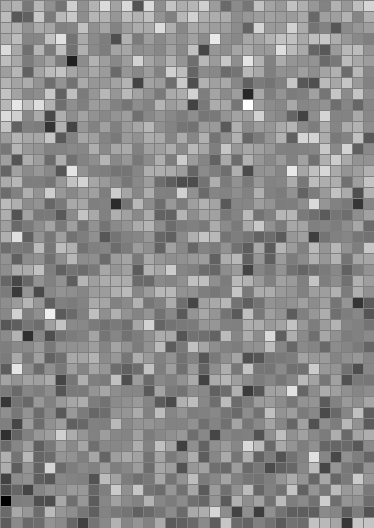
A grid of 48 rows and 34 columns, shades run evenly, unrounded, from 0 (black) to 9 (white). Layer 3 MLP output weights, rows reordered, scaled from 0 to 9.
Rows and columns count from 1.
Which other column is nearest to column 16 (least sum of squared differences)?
10
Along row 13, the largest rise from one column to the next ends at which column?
28
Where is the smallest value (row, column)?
46, 1
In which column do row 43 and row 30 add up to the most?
5
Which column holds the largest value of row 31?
25
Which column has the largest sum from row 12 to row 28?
14
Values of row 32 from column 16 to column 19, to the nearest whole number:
3 4 7 6
